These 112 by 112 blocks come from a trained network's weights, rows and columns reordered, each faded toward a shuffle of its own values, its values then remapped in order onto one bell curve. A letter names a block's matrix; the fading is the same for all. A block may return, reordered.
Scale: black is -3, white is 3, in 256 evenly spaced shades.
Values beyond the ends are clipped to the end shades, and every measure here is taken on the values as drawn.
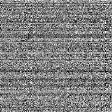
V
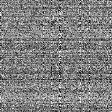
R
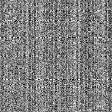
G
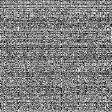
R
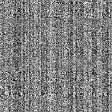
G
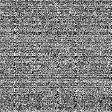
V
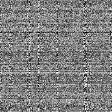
R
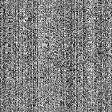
G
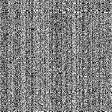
G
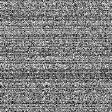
V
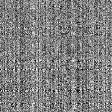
G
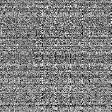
R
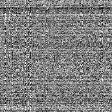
R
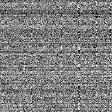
R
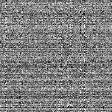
V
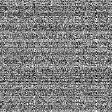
V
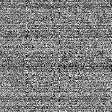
R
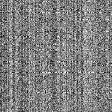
G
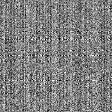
G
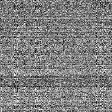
R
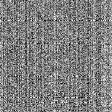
G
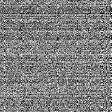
R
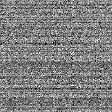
V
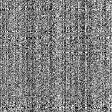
G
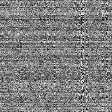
R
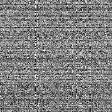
V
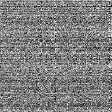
R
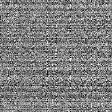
V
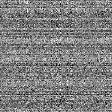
V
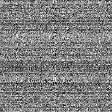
V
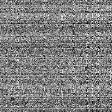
V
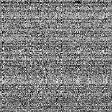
R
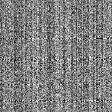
G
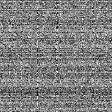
V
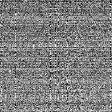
R
